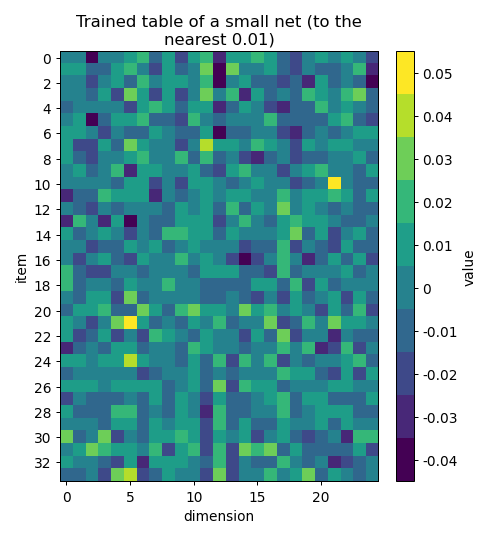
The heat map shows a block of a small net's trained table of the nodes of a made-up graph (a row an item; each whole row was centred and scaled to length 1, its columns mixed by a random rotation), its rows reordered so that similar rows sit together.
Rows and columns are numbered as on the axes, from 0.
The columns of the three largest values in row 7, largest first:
11, 5, 15
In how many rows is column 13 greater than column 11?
7
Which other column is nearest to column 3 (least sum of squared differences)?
23
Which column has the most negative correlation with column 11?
12
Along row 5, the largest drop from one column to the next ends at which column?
2
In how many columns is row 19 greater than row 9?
7
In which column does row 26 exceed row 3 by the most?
14
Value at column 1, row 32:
0
